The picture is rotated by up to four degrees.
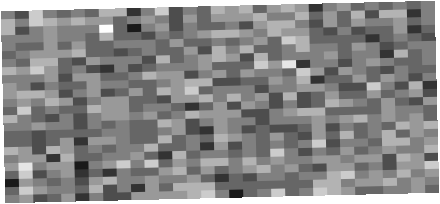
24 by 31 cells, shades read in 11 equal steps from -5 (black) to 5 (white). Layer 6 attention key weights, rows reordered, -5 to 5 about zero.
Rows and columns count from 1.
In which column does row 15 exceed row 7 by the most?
28
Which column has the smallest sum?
6
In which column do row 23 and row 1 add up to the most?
3
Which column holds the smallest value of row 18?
15
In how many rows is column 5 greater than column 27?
10
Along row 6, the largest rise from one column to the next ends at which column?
16
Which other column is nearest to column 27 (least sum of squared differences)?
30
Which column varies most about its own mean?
8
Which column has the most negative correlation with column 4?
25
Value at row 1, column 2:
-2
